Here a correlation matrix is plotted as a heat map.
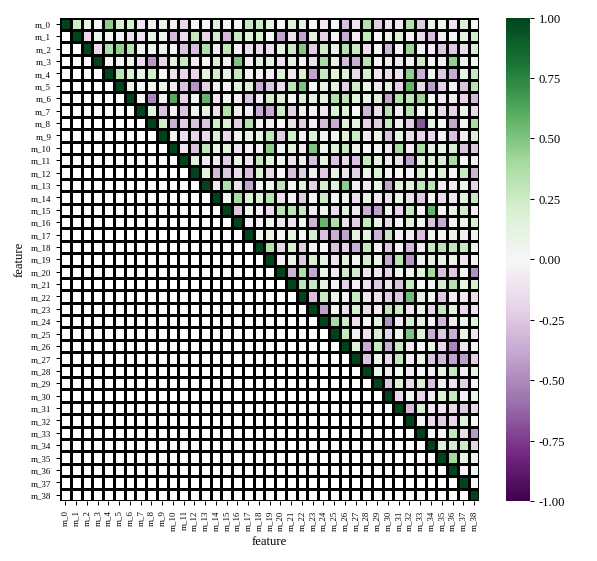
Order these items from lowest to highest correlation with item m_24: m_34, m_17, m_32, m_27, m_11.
m_17, m_27, m_34, m_11, m_32
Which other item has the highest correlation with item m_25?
m_32
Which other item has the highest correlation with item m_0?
m_4
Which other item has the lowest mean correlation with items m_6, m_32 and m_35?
m_8
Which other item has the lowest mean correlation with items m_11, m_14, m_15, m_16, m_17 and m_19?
m_12
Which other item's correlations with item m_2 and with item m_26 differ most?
m_5
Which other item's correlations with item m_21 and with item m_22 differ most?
m_20
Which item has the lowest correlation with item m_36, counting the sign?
m_26
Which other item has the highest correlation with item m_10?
m_6
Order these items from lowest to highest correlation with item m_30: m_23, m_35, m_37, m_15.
m_37, m_15, m_35, m_23
